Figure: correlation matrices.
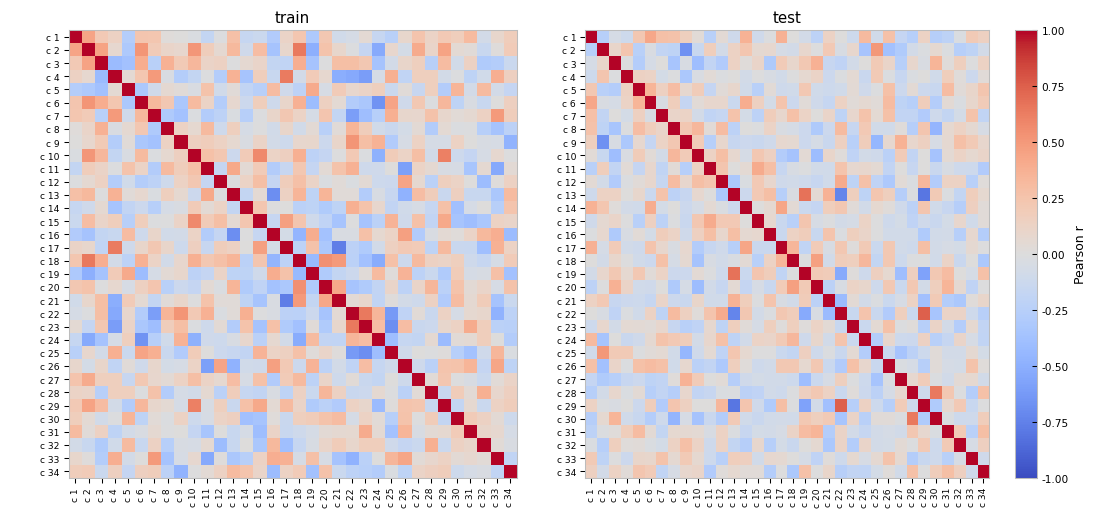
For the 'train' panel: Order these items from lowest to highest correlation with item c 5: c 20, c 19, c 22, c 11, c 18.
c 18, c 20, c 22, c 11, c 19
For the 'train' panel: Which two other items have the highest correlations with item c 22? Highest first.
c 23, c 9
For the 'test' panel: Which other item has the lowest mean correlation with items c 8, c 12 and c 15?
c 30
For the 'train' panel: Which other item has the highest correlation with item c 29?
c 10
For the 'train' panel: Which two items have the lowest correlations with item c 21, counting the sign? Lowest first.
c 17, c 4
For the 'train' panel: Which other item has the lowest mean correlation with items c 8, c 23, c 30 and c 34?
c 25
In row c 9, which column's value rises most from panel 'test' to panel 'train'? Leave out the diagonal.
c 2
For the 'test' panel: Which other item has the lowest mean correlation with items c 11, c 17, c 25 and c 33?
c 28
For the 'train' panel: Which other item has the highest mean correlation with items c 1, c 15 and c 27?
c 2
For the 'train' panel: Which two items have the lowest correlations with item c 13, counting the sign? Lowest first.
c 16, c 26
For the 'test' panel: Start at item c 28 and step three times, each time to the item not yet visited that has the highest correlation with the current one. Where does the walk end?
c 20
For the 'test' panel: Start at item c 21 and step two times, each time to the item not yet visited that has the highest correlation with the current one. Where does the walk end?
c 19
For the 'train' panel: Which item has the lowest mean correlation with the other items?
c 24
